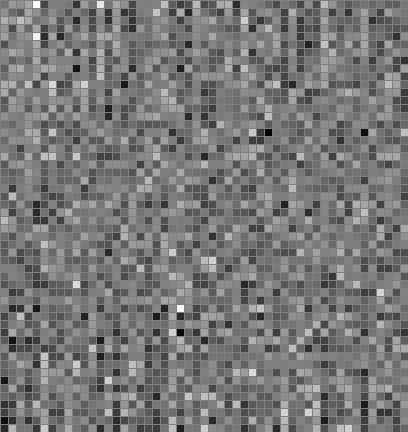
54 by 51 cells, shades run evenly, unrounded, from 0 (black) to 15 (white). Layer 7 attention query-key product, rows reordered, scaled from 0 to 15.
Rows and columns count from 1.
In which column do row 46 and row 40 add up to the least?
11
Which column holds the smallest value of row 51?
46
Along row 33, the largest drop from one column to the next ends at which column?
28
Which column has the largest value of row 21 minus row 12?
26
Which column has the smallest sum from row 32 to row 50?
5
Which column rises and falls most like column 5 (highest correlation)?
13
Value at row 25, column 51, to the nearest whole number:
4
